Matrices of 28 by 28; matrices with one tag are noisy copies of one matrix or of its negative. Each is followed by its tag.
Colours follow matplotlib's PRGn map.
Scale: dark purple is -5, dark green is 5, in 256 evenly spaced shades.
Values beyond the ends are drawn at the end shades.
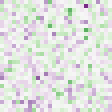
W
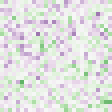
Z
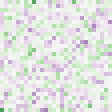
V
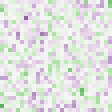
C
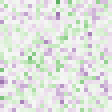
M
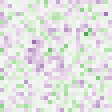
M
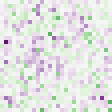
M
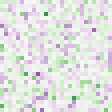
C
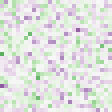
W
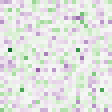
V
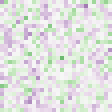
W
